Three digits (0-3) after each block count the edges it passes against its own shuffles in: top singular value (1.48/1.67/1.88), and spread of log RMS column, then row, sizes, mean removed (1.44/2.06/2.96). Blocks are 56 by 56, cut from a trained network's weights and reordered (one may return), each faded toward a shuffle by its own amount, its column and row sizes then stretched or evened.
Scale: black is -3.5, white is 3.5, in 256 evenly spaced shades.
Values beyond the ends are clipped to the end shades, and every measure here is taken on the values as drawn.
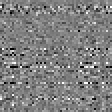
3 1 3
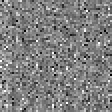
0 1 0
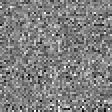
0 1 2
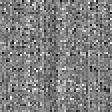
2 0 2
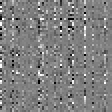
3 3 2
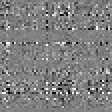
2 2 3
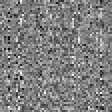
2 2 0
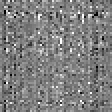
2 2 2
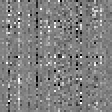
2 3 1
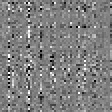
3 3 2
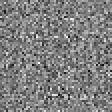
2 0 1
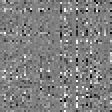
1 3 2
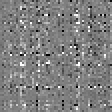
1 3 2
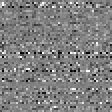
2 1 3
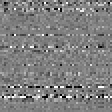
3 0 3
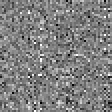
2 2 1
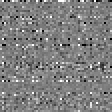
0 1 3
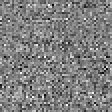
2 1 2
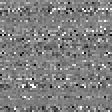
0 0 3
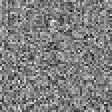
2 0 0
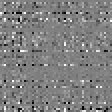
1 2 3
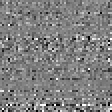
0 1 3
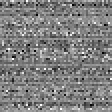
2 0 2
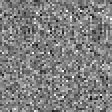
0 0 1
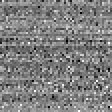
1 0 1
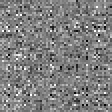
3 2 2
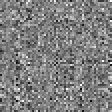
3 2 1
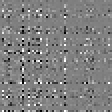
2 3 3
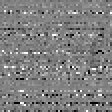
0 0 3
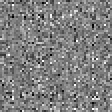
0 2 1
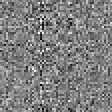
3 2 1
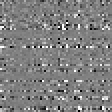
1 2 3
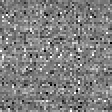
0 1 1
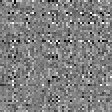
2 2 2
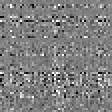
3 2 3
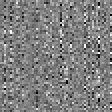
3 3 0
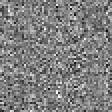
2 2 0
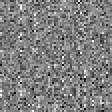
1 2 0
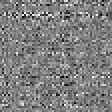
3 1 3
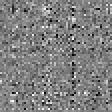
0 2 2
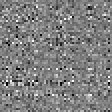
2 2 2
